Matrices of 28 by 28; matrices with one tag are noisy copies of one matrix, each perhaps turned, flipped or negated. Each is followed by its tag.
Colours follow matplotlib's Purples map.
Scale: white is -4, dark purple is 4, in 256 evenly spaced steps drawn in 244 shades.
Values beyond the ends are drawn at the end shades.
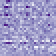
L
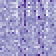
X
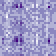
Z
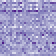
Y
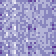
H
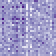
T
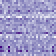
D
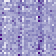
D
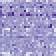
H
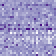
T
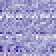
D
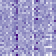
D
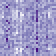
Z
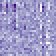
L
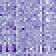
L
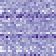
D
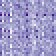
Y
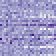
X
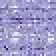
Z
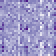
H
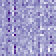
L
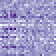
X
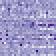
X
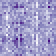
Z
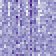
X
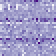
D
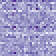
Y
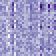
L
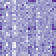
H
